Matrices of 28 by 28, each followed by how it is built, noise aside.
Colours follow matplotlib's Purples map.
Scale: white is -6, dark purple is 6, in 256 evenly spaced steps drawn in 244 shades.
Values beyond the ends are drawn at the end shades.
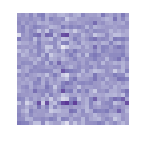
low rank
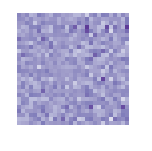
low rank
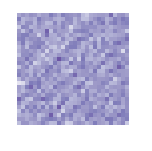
Hankel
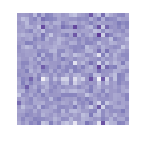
low rank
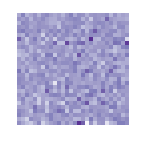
uneven rows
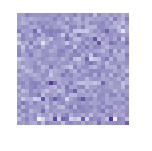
uneven rows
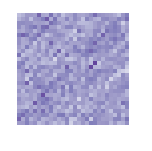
Hankel
